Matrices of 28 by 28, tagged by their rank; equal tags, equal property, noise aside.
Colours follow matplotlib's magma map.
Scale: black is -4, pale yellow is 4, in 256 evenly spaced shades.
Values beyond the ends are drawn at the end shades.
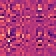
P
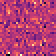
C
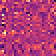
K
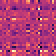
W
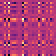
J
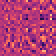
P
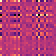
J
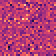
C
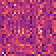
K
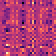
W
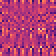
P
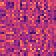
K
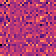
P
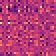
K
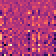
P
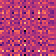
W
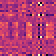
W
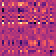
W
